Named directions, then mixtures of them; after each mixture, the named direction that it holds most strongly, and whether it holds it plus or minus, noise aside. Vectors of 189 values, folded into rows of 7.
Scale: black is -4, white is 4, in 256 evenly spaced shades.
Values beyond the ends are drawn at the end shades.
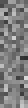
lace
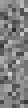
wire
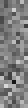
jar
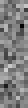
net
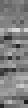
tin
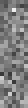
jar, plus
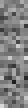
jar, plus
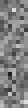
wire, minus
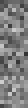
wire, minus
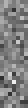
jar, minus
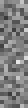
wire, plus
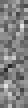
net, minus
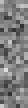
net, plus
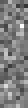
net, minus
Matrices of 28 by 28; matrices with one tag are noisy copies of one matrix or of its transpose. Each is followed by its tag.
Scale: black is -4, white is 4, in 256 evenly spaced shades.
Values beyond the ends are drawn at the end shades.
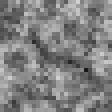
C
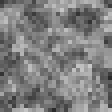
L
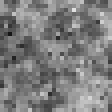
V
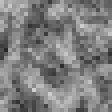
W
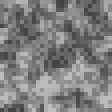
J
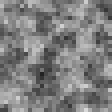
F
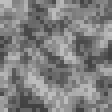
W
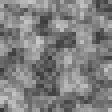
F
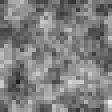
L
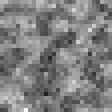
F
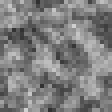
W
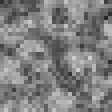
C
